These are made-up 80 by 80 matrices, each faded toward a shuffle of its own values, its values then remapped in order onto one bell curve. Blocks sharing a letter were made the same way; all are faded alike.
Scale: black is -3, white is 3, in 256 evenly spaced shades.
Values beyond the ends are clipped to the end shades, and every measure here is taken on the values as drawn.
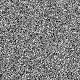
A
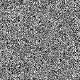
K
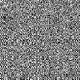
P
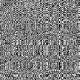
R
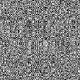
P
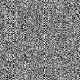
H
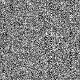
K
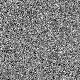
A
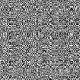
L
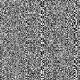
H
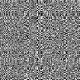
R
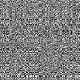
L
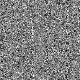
K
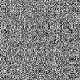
P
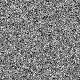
A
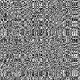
R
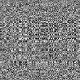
L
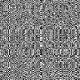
R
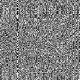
H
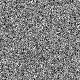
A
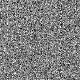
K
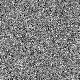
A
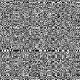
L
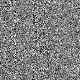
K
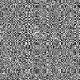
R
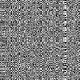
R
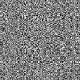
P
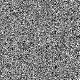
K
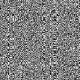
H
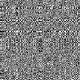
L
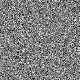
K
